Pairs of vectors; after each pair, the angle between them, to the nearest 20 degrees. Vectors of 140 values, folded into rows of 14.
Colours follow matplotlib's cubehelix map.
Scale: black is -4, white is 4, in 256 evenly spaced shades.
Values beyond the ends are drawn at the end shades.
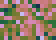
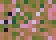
80 degrees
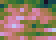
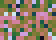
80 degrees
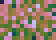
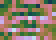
120 degrees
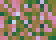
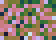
60 degrees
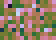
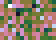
160 degrees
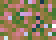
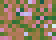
40 degrees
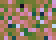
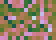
100 degrees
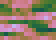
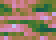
20 degrees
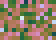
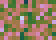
20 degrees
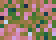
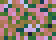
120 degrees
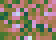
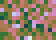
20 degrees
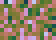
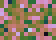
120 degrees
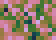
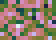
100 degrees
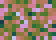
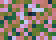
40 degrees
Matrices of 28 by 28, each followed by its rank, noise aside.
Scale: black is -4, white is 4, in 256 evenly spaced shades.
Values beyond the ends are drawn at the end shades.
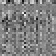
four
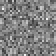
seven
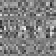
three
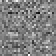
six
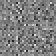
six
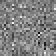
six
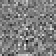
seven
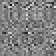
four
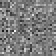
seven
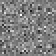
seven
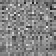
five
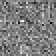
seven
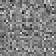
six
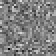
seven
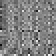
three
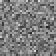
six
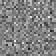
seven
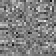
six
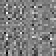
five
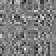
three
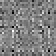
three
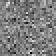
six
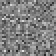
six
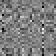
three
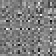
four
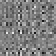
three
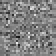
seven
